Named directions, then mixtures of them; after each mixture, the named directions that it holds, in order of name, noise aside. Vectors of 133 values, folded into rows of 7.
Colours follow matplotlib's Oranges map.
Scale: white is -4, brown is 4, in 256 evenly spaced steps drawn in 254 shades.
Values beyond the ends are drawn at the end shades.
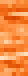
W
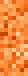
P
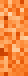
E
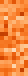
P, W.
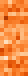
E, W.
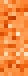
P, W.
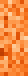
E.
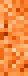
E, P.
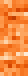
P, W.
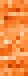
E, W.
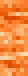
W.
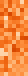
E.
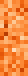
E, P.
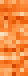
P, W.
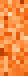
E.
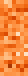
P, W.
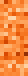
P, W.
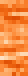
W.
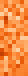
E.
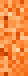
E.
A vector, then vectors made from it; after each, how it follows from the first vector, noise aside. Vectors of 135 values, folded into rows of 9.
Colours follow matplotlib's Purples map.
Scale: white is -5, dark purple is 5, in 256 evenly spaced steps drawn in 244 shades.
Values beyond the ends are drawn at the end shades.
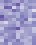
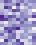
scaled up.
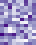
wrapped around, negated, scaled up.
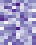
scaled up.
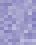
wrapped around, shrunk.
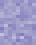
reversed, shrunk.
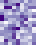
scaled up.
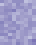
wrapped around, shrunk.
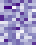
scaled up.
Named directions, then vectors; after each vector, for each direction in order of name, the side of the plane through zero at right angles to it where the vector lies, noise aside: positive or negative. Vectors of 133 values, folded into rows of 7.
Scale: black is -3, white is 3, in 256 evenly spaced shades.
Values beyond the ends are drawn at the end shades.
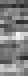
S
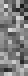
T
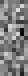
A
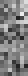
negative, negative, negative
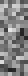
positive, negative, positive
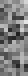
negative, negative, negative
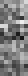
negative, negative, negative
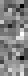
negative, positive, positive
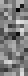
negative, negative, positive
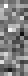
positive, negative, positive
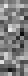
positive, negative, positive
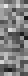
positive, negative, positive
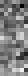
negative, positive, positive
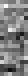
positive, negative, positive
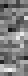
negative, positive, negative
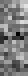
negative, negative, negative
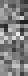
positive, positive, positive
